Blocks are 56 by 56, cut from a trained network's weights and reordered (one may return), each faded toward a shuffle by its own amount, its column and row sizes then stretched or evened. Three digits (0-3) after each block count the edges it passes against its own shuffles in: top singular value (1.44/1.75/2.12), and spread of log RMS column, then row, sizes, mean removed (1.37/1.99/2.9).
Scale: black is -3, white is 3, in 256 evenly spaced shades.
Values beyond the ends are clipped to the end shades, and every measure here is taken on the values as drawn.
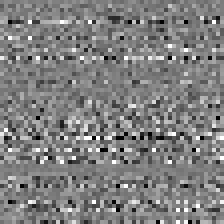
0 0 3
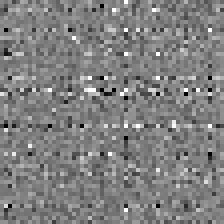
1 1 2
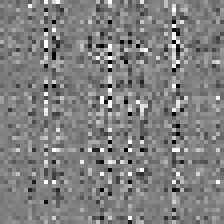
1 3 2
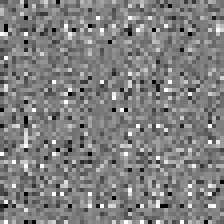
1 2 2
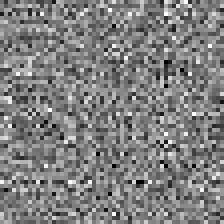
2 0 1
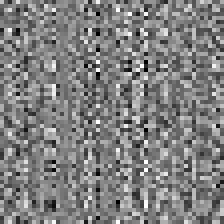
3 3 1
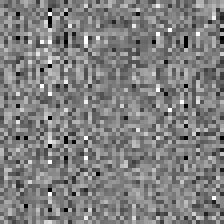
2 2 0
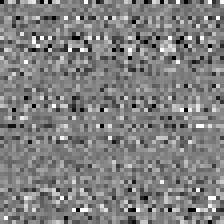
0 0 3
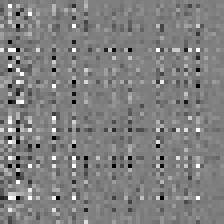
3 3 2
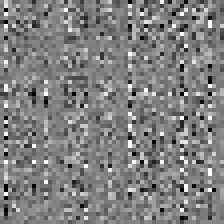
0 3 2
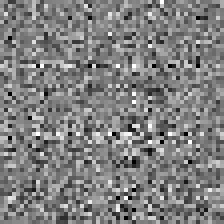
1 2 2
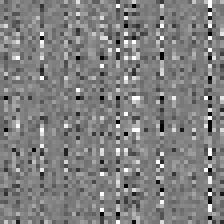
3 3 1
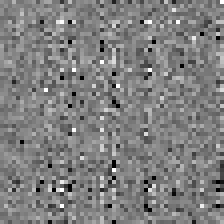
1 2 1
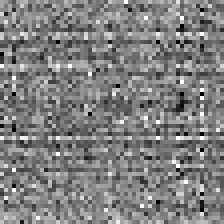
2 2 0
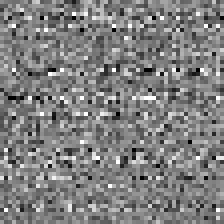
0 0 3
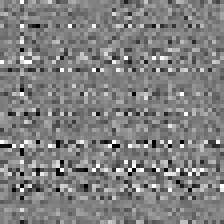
2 1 3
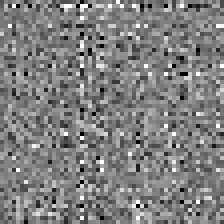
1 2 2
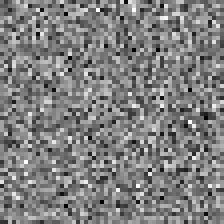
0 0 0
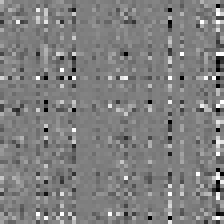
2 3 2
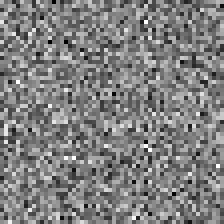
1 0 0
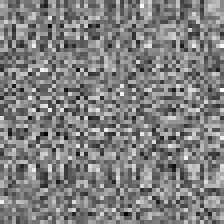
3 0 2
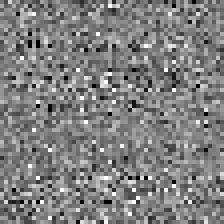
0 1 2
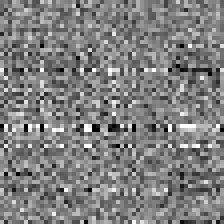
3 1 2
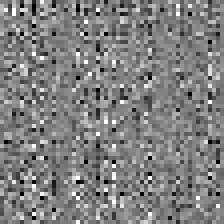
2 3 1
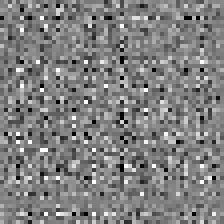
1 2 3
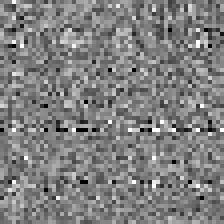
1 1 2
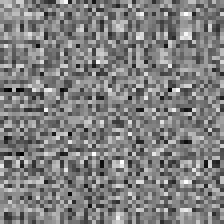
3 1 2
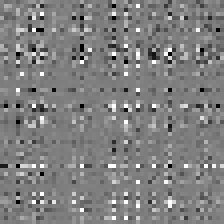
2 3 3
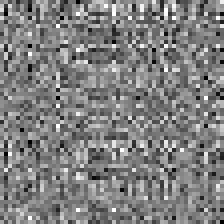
3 2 2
